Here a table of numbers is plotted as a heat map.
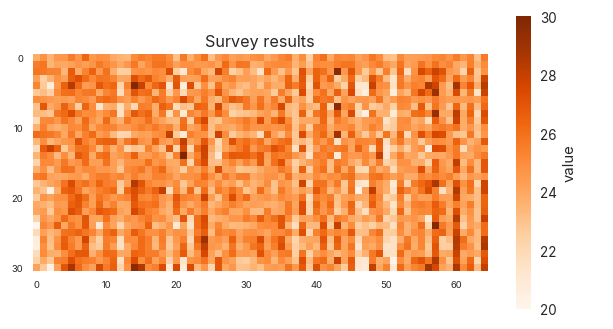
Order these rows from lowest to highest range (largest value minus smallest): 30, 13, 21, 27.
21, 13, 27, 30
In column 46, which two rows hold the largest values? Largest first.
13, 12
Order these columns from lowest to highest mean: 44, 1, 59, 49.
59, 44, 1, 49
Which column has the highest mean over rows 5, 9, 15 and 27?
60
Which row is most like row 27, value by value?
26
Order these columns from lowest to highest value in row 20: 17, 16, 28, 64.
16, 17, 64, 28
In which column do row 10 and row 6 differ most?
28
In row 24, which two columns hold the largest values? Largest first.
57, 43
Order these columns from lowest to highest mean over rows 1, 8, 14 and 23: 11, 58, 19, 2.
19, 2, 58, 11
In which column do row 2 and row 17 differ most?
43
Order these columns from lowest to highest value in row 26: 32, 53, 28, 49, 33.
33, 49, 53, 28, 32
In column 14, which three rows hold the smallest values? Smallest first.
7, 13, 11
